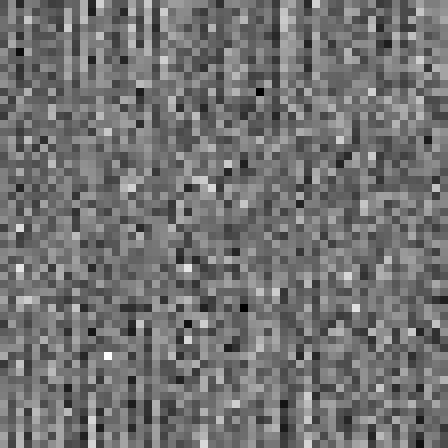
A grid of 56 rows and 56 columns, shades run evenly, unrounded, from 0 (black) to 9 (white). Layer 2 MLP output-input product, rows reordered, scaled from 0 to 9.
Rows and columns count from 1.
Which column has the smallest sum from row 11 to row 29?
10
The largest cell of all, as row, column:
45, 14
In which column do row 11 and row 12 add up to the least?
33
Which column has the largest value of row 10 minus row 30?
30
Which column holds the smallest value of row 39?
31
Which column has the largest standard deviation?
3
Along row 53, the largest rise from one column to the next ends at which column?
12
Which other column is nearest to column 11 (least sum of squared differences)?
19
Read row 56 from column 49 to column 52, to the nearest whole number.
5 4 6 3
